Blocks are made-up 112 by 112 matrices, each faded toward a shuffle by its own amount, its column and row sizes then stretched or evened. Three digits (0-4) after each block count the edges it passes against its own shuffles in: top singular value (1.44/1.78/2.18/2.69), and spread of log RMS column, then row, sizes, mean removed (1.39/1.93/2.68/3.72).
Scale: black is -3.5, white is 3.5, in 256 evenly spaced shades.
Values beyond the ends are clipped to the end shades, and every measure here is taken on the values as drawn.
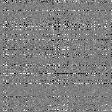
2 3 4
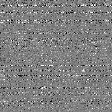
3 1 4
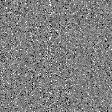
1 2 0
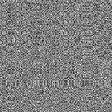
4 1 0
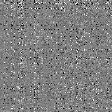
0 3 3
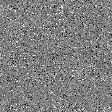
0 1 1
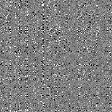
3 3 2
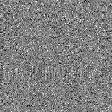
3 0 0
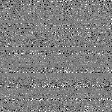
1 1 4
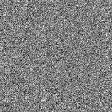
2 1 0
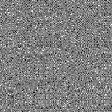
4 1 0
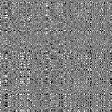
4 3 3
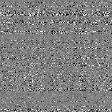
1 2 4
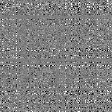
1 3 4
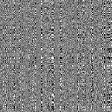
4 4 2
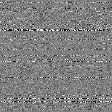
3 0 4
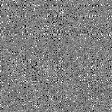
3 2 2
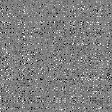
1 2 3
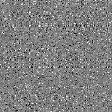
3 1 2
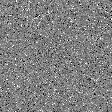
0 0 0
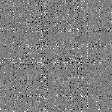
0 3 3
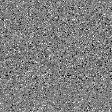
0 1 2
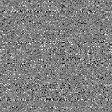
3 0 3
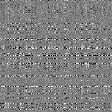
4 2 4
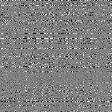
3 2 4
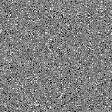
2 2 1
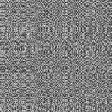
4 3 1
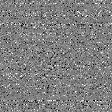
2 0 3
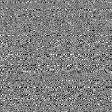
3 1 4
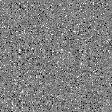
2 1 1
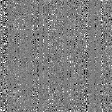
1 4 2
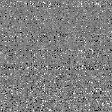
1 2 3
